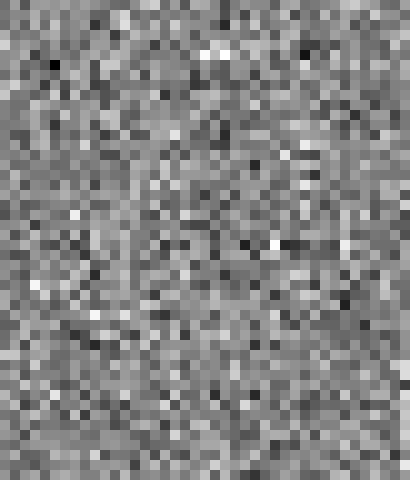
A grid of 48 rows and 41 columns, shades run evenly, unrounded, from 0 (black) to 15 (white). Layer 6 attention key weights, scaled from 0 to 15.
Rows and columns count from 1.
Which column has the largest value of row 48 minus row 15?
23
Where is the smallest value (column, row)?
6, 7
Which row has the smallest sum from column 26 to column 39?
41
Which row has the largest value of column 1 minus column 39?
5
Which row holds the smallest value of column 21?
20
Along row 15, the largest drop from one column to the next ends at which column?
10
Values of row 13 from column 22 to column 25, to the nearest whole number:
9 4 7 5
